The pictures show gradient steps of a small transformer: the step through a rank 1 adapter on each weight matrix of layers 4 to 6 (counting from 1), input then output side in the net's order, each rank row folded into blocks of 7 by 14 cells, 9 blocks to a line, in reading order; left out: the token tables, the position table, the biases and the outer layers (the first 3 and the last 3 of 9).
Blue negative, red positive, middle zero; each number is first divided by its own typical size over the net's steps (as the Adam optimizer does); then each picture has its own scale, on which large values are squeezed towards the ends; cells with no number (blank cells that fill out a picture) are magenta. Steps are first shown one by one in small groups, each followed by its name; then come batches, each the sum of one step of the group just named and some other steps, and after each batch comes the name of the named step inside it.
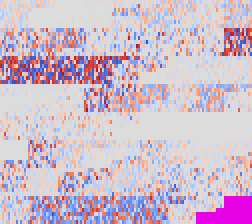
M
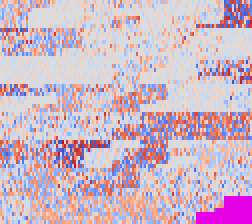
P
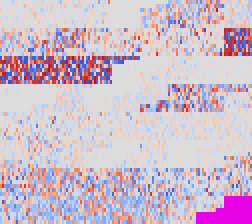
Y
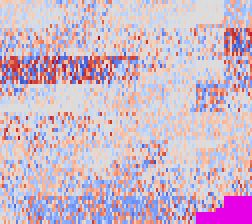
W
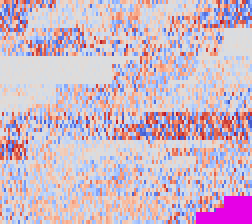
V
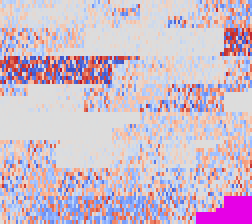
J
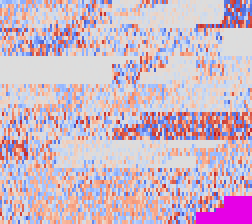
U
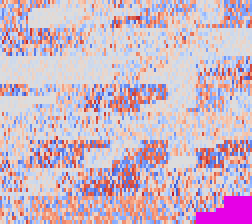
P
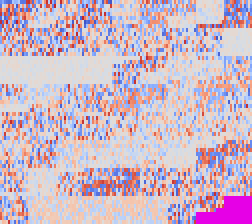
U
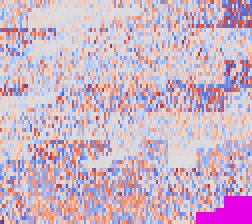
P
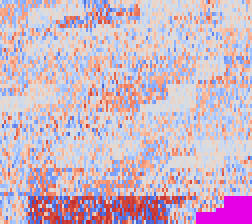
U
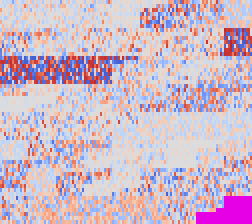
Y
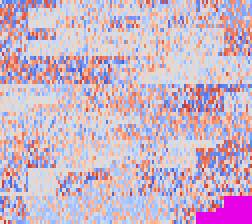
J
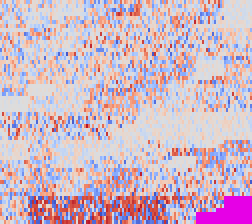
V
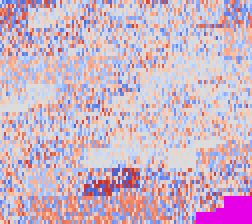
U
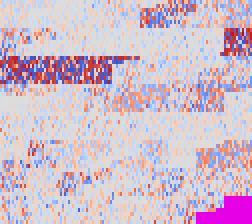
J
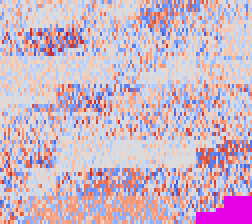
U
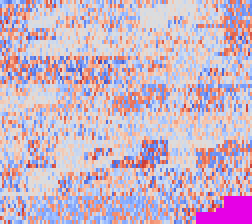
J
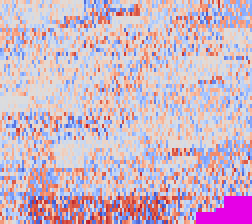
V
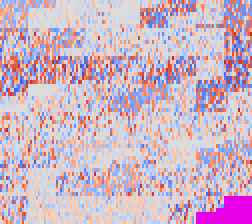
W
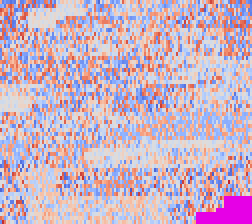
Y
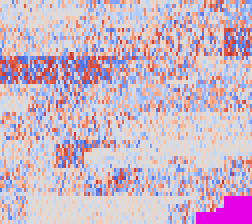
Y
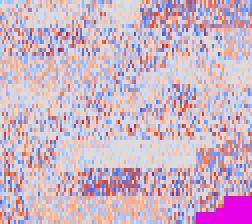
U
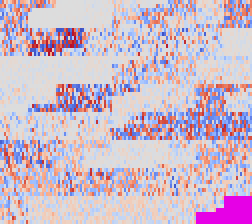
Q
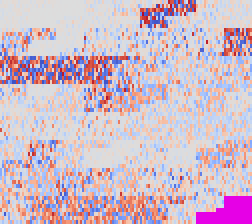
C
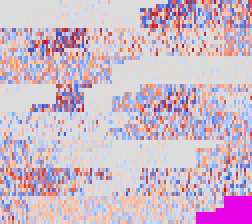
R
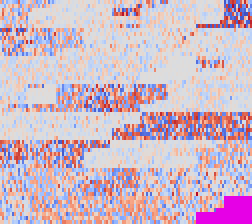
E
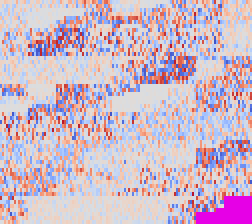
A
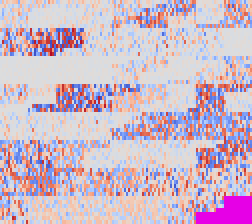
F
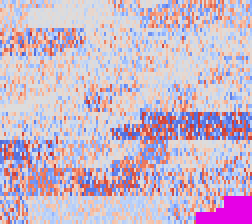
F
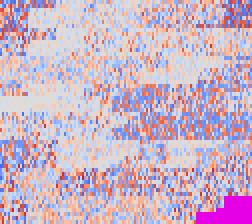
C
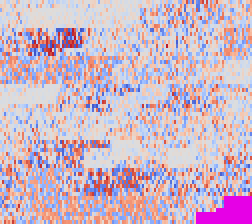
Q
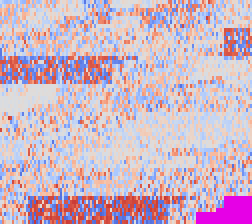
C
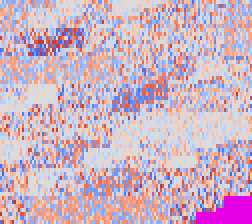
A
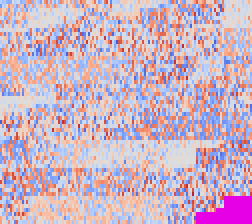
A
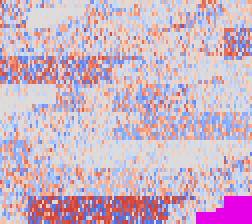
R
